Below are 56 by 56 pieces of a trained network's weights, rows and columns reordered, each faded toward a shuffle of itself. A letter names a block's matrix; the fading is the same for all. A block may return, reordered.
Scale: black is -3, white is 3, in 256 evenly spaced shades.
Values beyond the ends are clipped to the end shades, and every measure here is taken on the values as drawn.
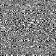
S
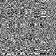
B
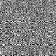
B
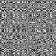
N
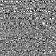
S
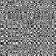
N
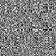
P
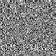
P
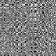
N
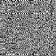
B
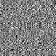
B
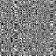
N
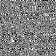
S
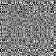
N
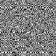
P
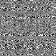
S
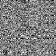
B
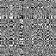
N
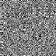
P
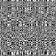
N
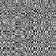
N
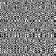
N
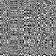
N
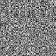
P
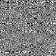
S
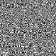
S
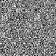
P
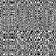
N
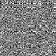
B
